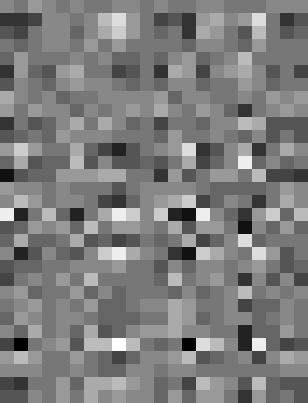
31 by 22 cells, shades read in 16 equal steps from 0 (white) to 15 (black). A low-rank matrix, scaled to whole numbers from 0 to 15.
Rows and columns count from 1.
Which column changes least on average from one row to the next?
11
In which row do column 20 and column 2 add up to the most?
27
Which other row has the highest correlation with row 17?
20
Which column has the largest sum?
1
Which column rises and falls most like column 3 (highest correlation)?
21
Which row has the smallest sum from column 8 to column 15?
17
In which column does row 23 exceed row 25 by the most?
13
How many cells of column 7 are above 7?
15
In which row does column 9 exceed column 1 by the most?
12
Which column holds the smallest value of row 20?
9
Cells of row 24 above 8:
5
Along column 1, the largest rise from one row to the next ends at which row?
18
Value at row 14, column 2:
10
